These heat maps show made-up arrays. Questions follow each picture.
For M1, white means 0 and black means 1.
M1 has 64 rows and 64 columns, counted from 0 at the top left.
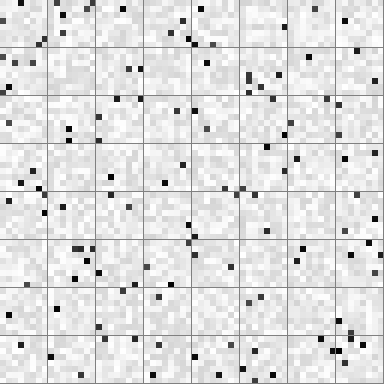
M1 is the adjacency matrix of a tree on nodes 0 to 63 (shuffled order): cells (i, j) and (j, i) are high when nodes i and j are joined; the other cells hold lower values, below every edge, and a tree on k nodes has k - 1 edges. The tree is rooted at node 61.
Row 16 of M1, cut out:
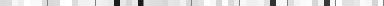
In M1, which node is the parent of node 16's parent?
11
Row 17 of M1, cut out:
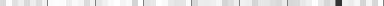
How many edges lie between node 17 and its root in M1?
9
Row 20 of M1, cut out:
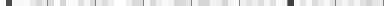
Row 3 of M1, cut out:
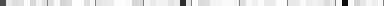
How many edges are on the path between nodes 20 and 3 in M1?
7
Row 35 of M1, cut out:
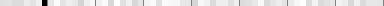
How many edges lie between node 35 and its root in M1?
5
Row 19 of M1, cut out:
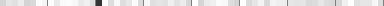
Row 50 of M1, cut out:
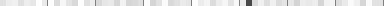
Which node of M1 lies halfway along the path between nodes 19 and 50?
62
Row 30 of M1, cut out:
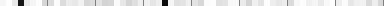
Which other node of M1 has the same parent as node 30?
57
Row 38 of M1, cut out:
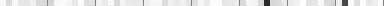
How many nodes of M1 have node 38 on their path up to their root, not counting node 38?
2
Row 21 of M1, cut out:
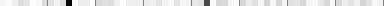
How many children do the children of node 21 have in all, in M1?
1
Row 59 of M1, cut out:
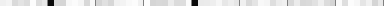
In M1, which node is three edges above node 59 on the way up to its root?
6
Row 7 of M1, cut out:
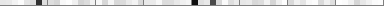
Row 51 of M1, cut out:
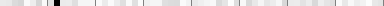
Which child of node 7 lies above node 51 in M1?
32
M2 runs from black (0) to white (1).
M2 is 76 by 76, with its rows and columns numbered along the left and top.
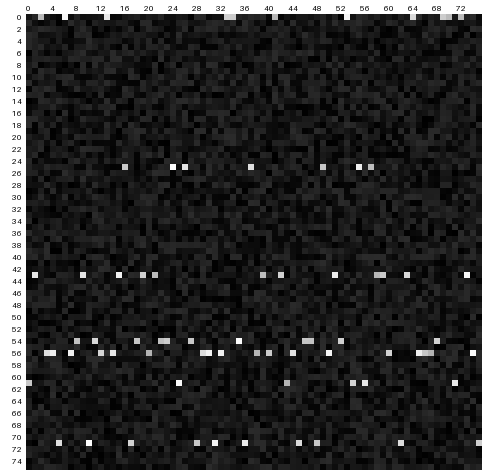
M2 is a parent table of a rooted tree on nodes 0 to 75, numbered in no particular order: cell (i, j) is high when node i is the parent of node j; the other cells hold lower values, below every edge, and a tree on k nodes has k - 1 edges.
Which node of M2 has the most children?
56
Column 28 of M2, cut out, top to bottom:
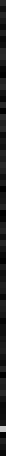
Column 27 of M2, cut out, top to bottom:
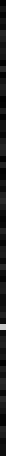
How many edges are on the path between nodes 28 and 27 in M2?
4
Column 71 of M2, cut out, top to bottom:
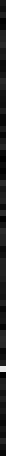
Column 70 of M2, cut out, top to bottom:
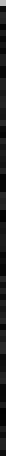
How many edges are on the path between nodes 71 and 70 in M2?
3
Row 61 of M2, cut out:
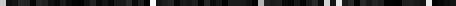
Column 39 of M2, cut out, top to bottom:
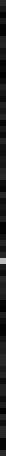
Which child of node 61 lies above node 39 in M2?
43
